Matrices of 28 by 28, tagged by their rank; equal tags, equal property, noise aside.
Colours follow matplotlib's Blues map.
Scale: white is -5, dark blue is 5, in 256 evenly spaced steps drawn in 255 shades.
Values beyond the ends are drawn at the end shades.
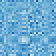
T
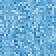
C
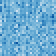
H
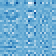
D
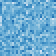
H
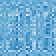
T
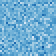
C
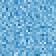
C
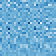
T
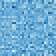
H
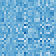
T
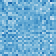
T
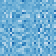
D
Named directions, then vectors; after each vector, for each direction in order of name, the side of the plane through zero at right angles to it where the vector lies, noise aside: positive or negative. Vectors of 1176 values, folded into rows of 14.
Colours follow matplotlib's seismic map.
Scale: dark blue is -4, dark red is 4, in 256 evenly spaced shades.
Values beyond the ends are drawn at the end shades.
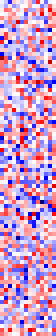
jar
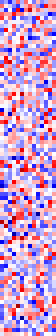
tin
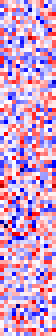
positive, negative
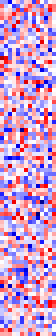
positive, positive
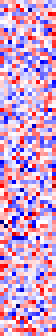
positive, negative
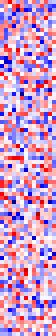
negative, negative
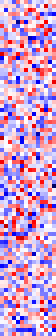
negative, positive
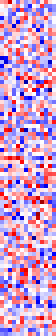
negative, negative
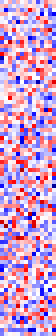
negative, positive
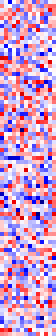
positive, positive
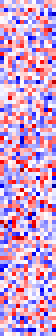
negative, positive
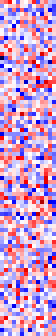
negative, negative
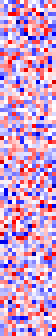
negative, positive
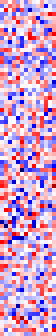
positive, negative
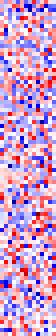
negative, negative
